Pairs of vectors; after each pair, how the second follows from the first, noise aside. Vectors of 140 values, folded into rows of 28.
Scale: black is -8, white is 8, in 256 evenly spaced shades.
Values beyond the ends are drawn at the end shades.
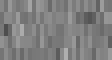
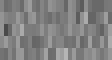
sign-scrambled.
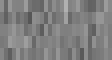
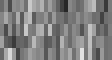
negated, scaled up.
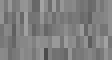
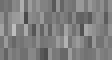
sign-scrambled.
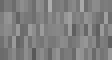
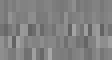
negated, partly zeroed.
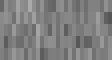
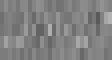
negated, partly zeroed.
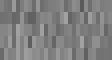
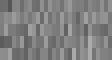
shuffled.
